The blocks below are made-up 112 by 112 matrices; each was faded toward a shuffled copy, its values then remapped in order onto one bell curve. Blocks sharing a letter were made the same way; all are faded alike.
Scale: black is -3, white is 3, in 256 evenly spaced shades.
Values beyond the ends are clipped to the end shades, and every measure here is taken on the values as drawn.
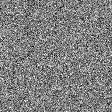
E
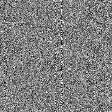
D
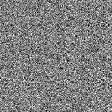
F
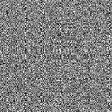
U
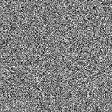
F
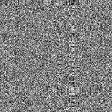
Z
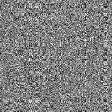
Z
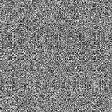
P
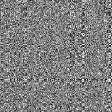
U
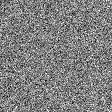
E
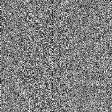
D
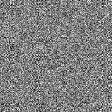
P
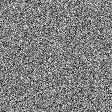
E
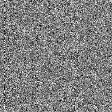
D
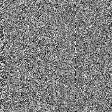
D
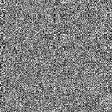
Z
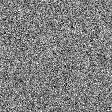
E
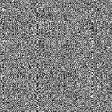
U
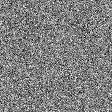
E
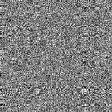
P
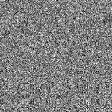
F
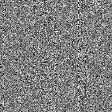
D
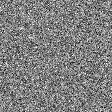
E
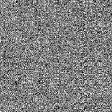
Z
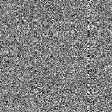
Z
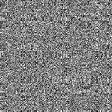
Z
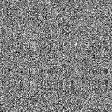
F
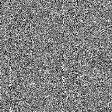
D
